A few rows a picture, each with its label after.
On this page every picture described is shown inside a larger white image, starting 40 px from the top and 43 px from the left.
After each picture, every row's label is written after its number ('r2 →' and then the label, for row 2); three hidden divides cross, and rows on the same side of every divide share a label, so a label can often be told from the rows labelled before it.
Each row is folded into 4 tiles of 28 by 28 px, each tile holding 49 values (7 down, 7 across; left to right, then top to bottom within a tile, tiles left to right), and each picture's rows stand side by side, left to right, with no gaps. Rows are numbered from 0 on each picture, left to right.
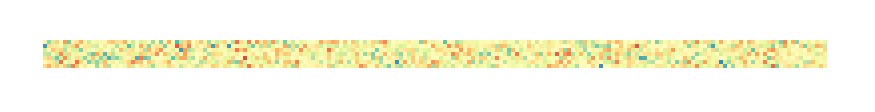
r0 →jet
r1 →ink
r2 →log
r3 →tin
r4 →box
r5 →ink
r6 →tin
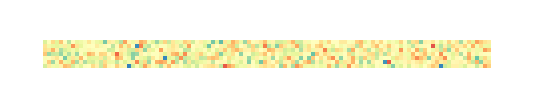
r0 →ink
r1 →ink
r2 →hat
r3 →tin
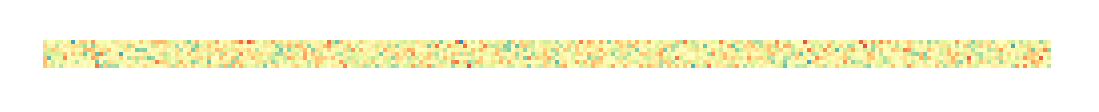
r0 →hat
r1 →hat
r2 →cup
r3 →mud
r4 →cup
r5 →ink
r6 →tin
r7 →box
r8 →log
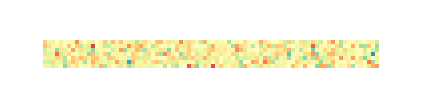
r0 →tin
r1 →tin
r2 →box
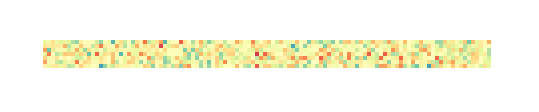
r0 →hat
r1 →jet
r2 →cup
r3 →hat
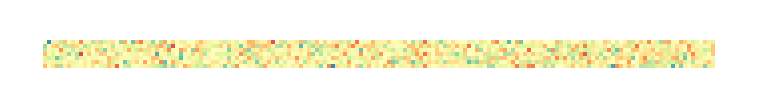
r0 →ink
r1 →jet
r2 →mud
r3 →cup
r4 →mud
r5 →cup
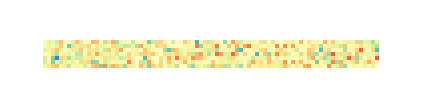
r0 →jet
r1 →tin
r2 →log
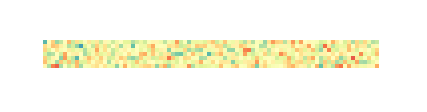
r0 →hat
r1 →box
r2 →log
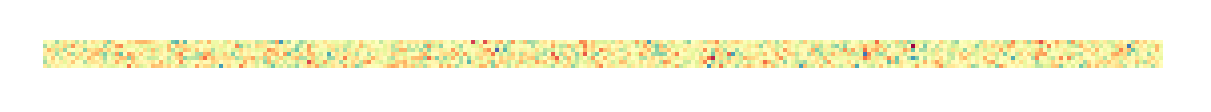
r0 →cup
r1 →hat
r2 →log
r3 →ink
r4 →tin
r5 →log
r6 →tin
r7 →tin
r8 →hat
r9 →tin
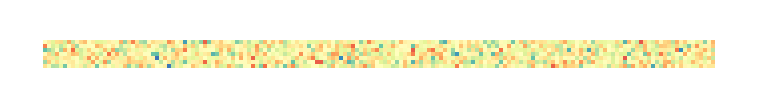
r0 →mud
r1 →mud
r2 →tin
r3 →tin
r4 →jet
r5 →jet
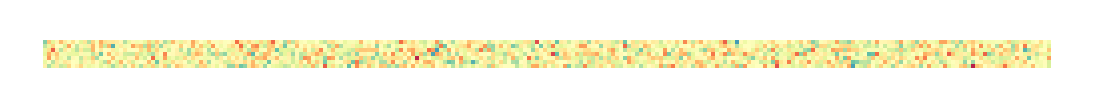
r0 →log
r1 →box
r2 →tin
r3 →tin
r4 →cup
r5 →ink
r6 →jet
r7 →hat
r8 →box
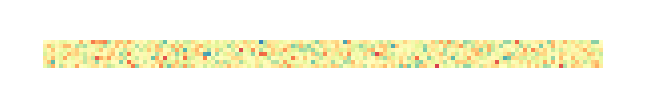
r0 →hat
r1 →log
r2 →ink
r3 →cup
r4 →hat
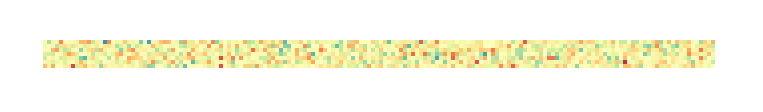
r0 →jet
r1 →tin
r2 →tin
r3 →log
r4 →ink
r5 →hat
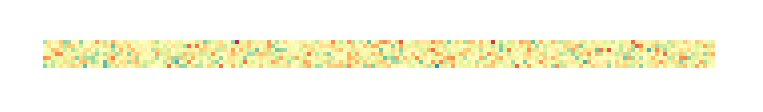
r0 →log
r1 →ink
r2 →log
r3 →cup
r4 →tin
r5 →ink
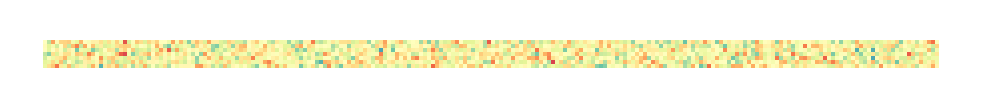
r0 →ink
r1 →hat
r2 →jet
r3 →cup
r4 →hat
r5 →tin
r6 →log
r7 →ink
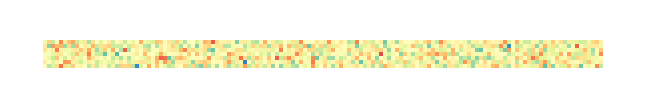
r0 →log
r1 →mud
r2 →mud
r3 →cup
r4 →tin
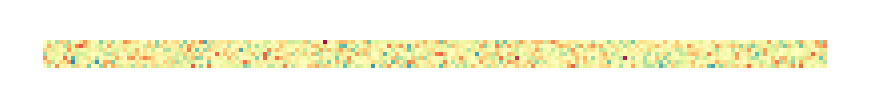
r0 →jet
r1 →ink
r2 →log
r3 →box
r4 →jet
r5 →hat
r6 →hat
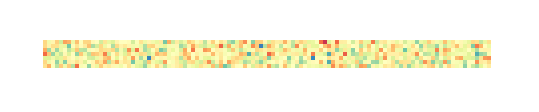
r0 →cup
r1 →tin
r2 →box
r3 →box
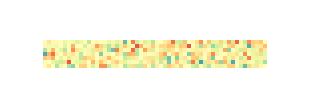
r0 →mud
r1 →ink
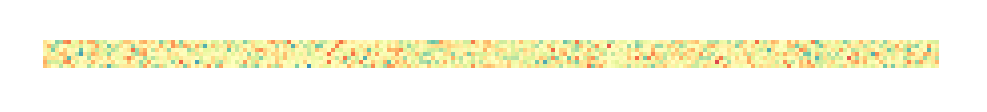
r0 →hat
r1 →ink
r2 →cup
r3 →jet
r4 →log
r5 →hat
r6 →jet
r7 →hat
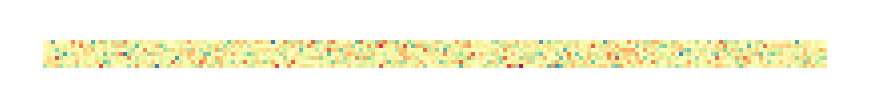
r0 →box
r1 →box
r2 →jet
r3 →mud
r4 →jet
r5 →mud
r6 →mud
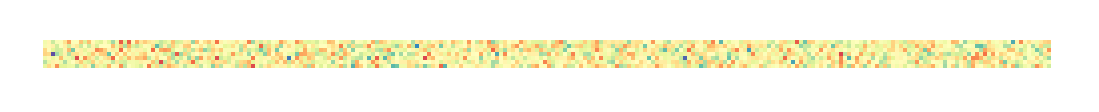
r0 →cup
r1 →jet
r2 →box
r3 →hat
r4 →box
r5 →cup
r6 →ink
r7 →box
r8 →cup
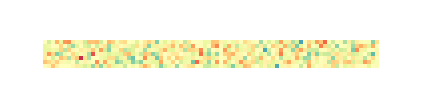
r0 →cup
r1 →log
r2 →log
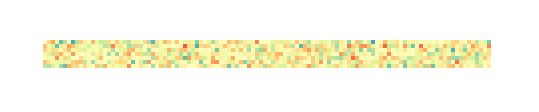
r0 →hat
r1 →cup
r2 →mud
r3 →log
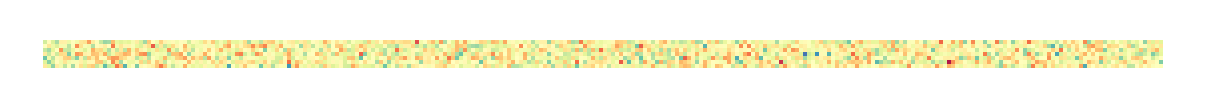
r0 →cup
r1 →hat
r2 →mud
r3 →cup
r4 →tin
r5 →log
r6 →box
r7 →log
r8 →box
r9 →log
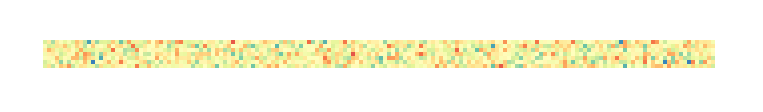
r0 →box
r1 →tin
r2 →hat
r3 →box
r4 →ink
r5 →tin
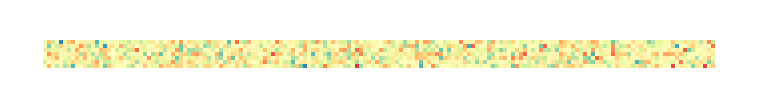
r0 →tin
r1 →ink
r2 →mud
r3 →cup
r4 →tin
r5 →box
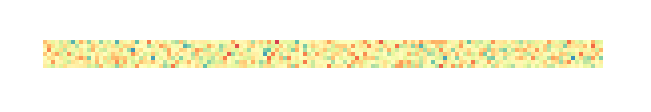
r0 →tin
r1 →mud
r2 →hat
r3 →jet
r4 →tin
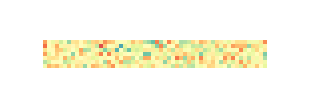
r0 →box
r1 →hat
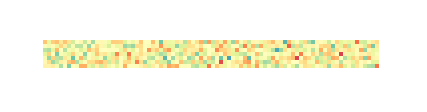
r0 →hat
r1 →jet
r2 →tin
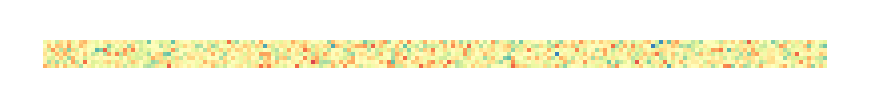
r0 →log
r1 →cup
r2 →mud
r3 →cup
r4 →hat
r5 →cup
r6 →ink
